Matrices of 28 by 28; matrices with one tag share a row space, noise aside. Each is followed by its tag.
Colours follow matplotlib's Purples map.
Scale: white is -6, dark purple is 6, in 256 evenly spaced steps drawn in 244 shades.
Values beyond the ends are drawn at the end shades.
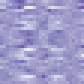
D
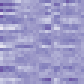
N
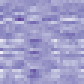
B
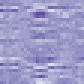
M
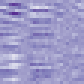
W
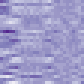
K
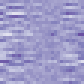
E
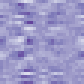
D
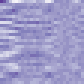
K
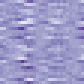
D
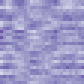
B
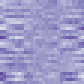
E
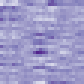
M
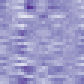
D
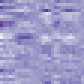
N
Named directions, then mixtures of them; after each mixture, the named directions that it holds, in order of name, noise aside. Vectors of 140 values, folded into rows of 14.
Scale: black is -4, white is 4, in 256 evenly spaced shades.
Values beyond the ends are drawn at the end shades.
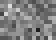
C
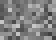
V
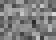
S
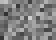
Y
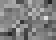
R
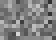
R, V.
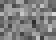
S.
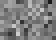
R, V.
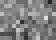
R, S.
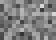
S, Y.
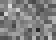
C.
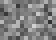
V, Y.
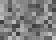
V.
